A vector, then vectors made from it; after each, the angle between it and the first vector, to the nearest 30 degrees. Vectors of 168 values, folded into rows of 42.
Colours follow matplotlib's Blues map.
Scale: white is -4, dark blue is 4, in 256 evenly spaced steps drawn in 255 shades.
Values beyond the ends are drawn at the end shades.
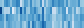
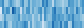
150 degrees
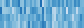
30 degrees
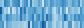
30 degrees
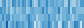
90 degrees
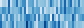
90 degrees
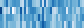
30 degrees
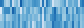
150 degrees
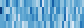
60 degrees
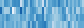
30 degrees
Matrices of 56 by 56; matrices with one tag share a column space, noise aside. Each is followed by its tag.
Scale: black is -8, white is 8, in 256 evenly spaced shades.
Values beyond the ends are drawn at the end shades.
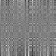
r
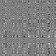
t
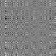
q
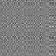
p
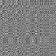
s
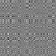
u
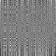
r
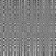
r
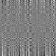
r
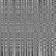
r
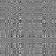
t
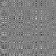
q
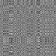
s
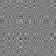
u
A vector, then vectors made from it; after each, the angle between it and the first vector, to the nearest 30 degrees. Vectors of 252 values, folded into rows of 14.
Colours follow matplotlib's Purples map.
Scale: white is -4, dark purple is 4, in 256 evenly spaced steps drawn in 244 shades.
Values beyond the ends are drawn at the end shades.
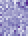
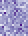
120 degrees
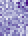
30 degrees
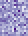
90 degrees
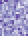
120 degrees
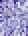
150 degrees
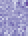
30 degrees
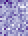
120 degrees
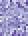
30 degrees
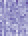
90 degrees
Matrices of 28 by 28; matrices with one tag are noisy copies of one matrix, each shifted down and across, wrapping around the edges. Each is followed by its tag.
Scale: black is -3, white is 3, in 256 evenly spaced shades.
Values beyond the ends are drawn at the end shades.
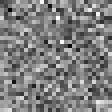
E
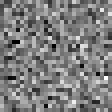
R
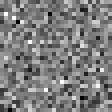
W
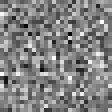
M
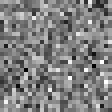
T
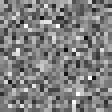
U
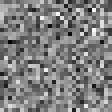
W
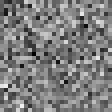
E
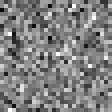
T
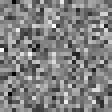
U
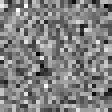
W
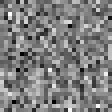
M
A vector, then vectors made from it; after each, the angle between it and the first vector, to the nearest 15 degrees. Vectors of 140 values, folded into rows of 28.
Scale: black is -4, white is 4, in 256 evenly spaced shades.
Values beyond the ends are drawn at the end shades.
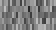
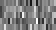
75 degrees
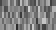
135 degrees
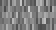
165 degrees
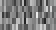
45 degrees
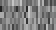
120 degrees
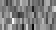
105 degrees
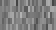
105 degrees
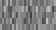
45 degrees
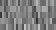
105 degrees
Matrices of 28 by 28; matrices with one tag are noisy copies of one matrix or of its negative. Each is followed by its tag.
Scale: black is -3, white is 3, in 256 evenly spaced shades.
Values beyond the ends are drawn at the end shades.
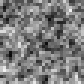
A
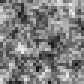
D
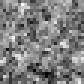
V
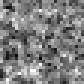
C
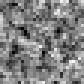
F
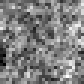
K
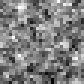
V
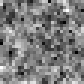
A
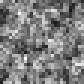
D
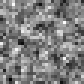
F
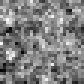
A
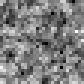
A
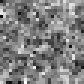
D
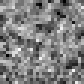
F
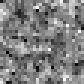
D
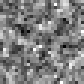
F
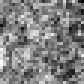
K
